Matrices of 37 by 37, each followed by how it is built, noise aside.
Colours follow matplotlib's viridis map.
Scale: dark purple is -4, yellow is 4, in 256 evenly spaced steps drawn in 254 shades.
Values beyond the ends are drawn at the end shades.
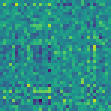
low rank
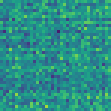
blocks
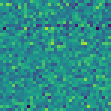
uneven rows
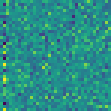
uneven columns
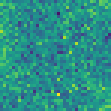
smooth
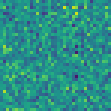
low rank
